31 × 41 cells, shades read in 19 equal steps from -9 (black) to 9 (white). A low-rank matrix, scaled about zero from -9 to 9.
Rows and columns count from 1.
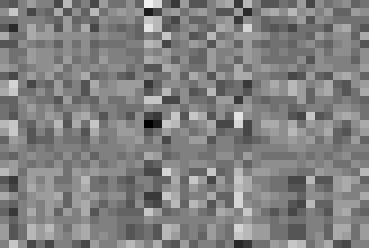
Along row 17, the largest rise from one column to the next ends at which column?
11
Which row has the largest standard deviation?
16
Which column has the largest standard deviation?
17
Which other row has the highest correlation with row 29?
30
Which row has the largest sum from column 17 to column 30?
29
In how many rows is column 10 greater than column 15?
18
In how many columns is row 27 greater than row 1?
18
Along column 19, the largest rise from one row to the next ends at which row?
5
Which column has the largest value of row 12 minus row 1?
2
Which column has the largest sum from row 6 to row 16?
27
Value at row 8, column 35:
-3
